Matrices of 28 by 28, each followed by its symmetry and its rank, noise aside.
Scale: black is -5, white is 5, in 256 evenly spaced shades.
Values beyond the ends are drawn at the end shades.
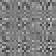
no symmetry, rank two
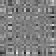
antisymmetric, rank two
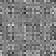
antisymmetric, rank two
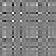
symmetric, rank one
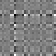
symmetric, rank one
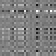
no symmetry, rank one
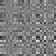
no symmetry, rank two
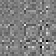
symmetric, rank three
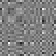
symmetric, rank two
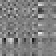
antisymmetric, rank two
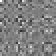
symmetric, rank three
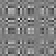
symmetric, rank one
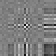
symmetric, rank one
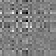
no symmetry, rank two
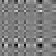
no symmetry, rank one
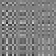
no symmetry, rank one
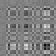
symmetric, rank one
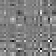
antisymmetric, rank two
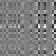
no symmetry, rank one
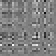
antisymmetric, rank two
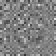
symmetric, rank three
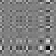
symmetric, rank one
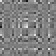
symmetric, rank two
